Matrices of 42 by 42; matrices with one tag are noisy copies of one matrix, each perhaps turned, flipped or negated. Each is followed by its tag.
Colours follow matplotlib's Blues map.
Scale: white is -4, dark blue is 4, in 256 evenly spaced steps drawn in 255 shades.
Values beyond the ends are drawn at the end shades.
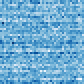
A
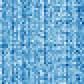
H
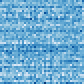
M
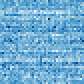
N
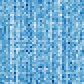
N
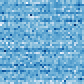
A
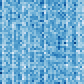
H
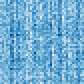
N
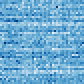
N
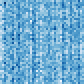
A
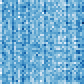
H
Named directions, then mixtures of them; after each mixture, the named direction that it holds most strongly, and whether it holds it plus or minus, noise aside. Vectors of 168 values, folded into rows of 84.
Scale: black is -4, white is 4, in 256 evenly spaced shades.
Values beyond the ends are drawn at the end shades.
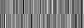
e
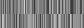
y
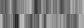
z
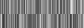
y, minus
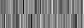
e, plus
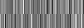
e, minus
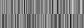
y, minus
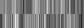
z, minus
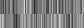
y, plus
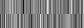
e, plus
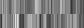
z, minus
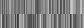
y, minus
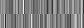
e, minus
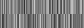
y, minus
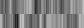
z, plus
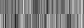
e, minus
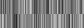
y, plus
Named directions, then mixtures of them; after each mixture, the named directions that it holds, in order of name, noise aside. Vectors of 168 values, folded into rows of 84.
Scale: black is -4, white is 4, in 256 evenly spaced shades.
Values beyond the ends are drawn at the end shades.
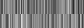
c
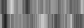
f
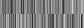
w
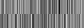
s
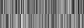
c.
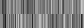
f, w.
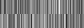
s.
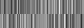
s, w.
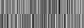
s.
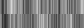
f, s.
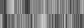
f, s.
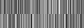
s.
